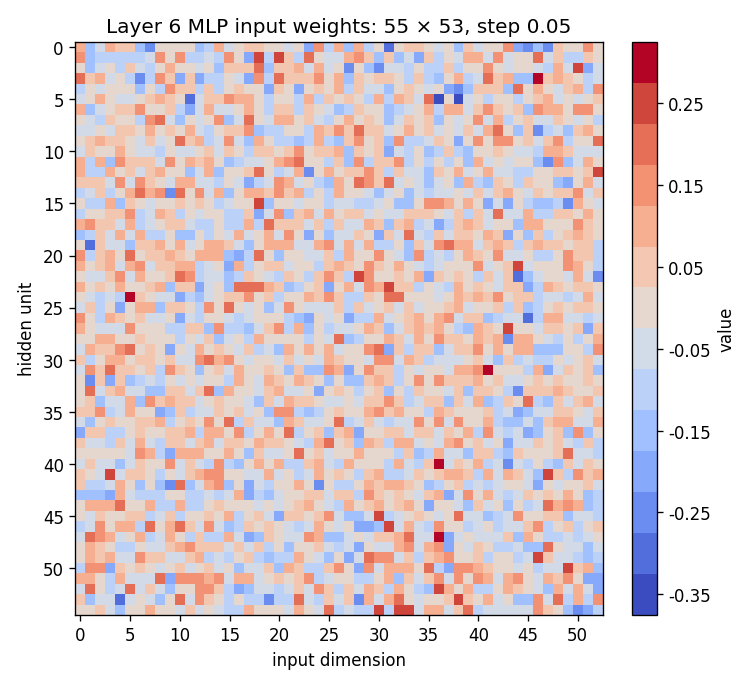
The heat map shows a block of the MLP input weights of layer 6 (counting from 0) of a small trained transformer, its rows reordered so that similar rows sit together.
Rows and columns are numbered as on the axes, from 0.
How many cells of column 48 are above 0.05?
12
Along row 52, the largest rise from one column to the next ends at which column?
36
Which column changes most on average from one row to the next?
31
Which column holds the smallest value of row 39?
9
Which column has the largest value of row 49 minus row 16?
46
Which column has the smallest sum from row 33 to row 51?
28
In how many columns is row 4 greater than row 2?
27
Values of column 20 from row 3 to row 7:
0.2 0.05 0 0.05 0.1
